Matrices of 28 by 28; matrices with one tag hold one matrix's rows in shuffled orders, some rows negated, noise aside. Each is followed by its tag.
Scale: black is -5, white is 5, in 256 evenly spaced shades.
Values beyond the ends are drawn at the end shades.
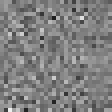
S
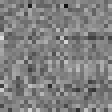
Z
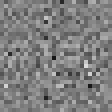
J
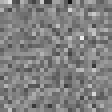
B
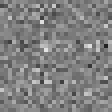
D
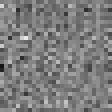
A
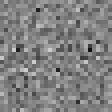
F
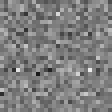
F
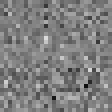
J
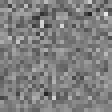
D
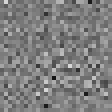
J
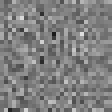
S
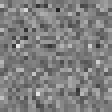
F
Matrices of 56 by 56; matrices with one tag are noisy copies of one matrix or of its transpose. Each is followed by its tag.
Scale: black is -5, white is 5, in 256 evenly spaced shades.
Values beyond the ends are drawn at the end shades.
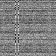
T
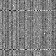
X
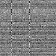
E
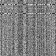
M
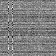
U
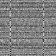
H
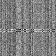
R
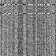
M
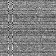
U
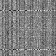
X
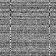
X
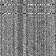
M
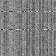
E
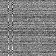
U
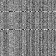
E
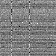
E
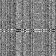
R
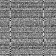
H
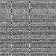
E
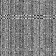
T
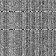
E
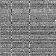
E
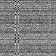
T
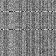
E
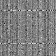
H
